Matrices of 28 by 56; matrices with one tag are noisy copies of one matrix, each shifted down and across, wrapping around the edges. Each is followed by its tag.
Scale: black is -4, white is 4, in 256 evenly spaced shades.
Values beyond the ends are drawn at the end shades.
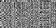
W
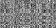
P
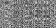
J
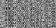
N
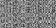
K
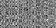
K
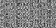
K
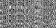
J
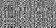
W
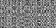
K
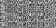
J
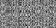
K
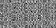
K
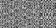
K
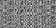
K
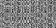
K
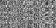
P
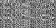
J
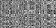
P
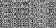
J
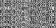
J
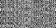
J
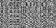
W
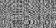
W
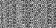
N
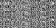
J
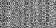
N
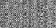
N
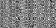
N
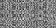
K
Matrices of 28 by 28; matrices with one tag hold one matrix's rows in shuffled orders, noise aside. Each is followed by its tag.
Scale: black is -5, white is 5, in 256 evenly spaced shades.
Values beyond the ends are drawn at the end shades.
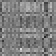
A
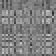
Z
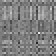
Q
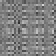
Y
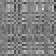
Y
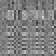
Y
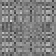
Z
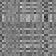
A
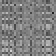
Z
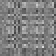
Y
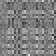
Y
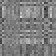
A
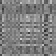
A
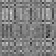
Z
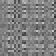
Y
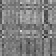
A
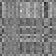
A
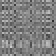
Z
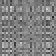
Z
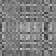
A
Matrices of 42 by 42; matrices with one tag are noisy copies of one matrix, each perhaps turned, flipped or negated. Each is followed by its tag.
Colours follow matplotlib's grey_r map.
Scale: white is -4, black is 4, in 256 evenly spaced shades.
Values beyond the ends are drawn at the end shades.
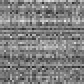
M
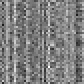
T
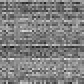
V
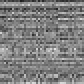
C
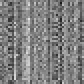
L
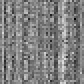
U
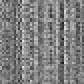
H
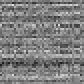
U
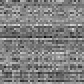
V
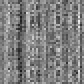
U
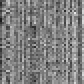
C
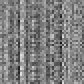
H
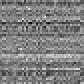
L
